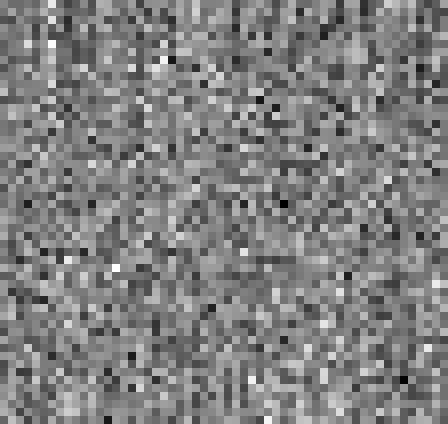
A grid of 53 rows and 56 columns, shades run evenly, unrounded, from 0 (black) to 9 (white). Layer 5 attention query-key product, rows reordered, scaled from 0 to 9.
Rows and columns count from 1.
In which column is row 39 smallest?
27
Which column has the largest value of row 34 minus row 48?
15
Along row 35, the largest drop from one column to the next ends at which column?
44
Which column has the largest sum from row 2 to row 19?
7
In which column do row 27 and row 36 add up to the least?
49
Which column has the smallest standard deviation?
16
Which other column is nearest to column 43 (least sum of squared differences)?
35
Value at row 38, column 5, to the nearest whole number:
2
